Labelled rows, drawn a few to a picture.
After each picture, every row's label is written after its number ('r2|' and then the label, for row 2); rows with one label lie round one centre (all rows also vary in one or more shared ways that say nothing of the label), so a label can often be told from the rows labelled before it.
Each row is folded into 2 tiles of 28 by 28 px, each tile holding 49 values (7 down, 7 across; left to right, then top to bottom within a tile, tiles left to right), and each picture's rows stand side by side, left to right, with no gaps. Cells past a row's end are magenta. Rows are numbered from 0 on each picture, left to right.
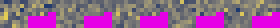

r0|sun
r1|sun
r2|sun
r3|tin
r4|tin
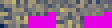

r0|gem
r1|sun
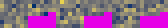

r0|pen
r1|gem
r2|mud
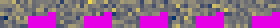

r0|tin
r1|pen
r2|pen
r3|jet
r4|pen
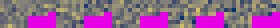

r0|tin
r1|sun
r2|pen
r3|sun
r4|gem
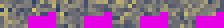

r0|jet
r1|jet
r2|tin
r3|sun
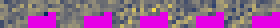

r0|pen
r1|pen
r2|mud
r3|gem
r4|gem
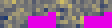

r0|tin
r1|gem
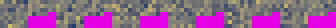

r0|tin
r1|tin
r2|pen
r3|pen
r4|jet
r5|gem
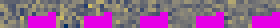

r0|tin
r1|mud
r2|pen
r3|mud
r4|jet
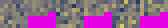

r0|gem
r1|mud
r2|tin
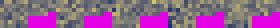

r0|gem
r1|pen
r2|jet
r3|jet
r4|mud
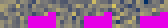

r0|tin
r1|tin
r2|mud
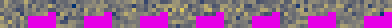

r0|gem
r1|mud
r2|mud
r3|sun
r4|sun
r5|mud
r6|pen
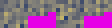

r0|mud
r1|mud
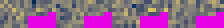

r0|sun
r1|gem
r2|mud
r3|jet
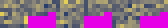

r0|gem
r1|jet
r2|jet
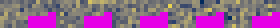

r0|sun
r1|jet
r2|mud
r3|mud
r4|tin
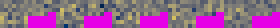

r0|gem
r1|sun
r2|gem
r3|mud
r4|sun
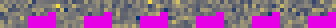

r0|tin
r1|tin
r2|jet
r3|jet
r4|pen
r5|jet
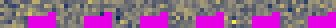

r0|pen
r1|pen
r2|gem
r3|sun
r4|gem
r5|tin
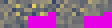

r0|tin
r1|pen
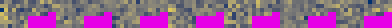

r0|jet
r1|gem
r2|tin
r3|pen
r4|gem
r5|jet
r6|mud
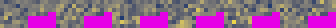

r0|mud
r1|pen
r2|gem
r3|gem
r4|gem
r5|jet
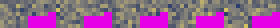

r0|tin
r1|pen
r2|mud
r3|gem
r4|pen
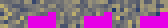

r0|mud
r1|mud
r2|mud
